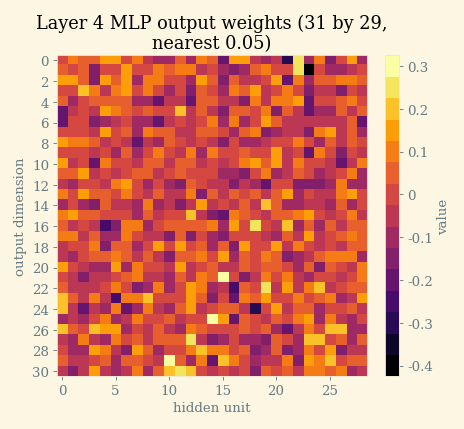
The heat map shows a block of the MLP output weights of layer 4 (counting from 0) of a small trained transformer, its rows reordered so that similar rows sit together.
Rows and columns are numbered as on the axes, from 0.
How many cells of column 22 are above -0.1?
22
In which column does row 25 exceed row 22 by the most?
14
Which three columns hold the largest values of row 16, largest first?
18, 21, 16
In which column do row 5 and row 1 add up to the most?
11
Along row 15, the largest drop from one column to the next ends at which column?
13
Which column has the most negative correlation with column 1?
15
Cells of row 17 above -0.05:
16
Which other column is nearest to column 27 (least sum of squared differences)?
1
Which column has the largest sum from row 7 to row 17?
0
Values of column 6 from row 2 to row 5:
0.15 0.15 0.05 0.05
